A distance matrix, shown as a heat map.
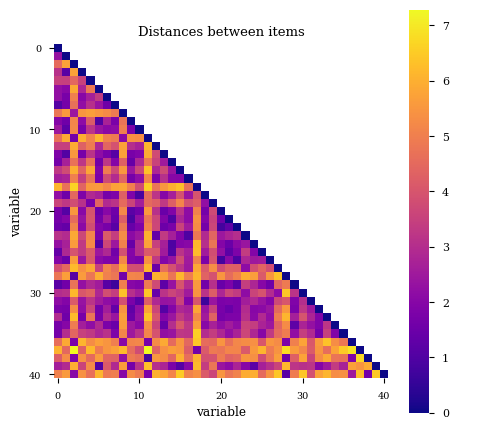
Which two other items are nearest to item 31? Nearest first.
18, 10
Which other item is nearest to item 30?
12
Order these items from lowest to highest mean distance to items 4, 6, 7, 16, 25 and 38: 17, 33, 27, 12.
33, 12, 27, 17
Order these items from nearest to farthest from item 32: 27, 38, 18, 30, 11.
18, 30, 27, 38, 11
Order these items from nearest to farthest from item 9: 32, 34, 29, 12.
32, 29, 34, 12
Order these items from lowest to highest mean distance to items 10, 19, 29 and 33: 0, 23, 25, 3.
3, 0, 25, 23
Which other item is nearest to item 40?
28
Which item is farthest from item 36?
37
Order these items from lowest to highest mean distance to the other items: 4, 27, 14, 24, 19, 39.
14, 24, 39, 19, 4, 27
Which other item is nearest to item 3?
1
